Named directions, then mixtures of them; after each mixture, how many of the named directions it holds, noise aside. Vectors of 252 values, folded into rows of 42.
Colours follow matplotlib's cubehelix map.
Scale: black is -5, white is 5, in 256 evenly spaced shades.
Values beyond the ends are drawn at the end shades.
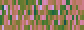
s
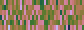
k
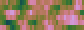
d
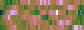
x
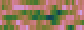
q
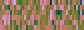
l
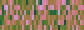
one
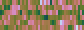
three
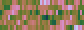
three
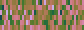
two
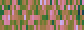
two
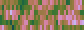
two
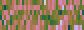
four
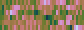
three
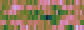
two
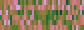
four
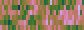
four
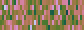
three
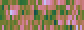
four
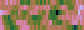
three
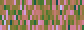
two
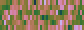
four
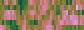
two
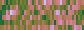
four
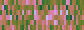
two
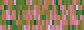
four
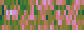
three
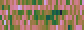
four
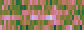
two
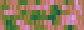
two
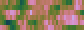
one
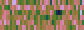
two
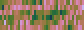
three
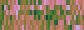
three
